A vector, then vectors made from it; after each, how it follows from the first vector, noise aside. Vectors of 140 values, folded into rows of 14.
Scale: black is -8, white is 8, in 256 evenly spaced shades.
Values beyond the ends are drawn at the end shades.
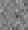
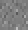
wrapped around, negated, partly zeroed.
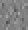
wrapped around, partly zeroed.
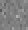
negated, partly zeroed.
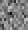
reversed, scaled up.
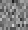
wrapped around, scaled up.
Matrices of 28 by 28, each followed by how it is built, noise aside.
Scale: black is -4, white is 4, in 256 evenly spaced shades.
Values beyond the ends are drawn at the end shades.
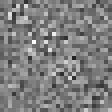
block diagonal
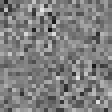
block diagonal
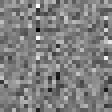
uneven columns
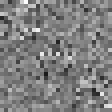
block diagonal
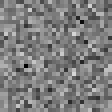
repeating rows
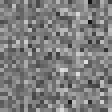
repeating rows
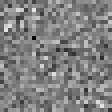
block diagonal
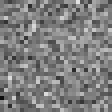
noise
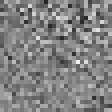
upper triangular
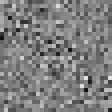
block diagonal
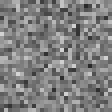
noise
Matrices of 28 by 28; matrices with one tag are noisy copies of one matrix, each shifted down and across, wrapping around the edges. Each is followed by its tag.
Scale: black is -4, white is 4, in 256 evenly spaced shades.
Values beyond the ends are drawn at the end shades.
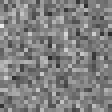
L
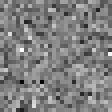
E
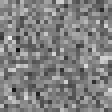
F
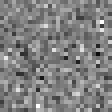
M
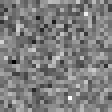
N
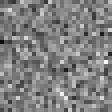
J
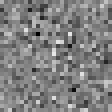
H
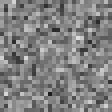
H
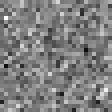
N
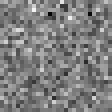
M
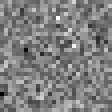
N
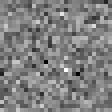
H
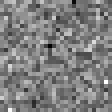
N
